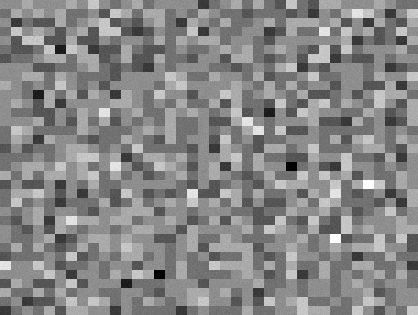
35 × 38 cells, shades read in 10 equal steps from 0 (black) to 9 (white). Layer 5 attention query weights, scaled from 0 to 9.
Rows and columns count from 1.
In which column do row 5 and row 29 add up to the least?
33
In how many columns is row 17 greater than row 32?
14
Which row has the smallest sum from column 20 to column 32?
2
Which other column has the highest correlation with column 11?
32
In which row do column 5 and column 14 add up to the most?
31
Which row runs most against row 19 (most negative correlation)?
27
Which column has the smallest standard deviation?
16
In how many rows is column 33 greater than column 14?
16
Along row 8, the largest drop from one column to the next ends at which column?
28
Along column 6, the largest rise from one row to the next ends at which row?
7
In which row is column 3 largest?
5
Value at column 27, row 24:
6
